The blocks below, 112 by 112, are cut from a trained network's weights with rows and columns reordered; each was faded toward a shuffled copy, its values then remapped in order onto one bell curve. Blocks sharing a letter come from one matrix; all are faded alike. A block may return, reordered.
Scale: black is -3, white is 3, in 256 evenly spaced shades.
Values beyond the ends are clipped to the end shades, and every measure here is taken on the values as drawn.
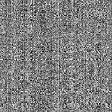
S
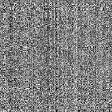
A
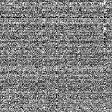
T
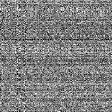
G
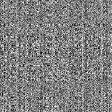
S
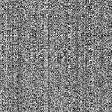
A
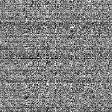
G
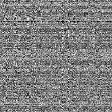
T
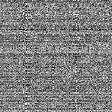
T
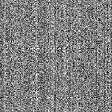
A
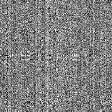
A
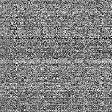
G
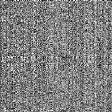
S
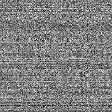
G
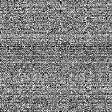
G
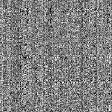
A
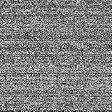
T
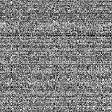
G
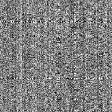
A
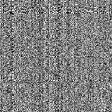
A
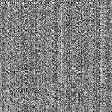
A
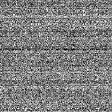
G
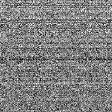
G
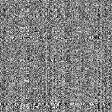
S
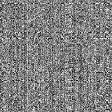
S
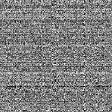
G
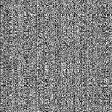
S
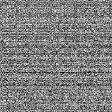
G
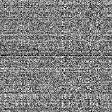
T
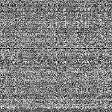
T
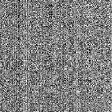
A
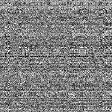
G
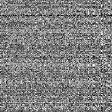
T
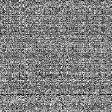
T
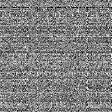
T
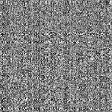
S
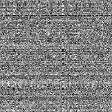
G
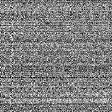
G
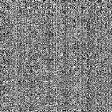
S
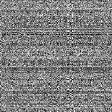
G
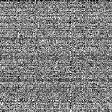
G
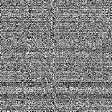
G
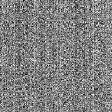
S
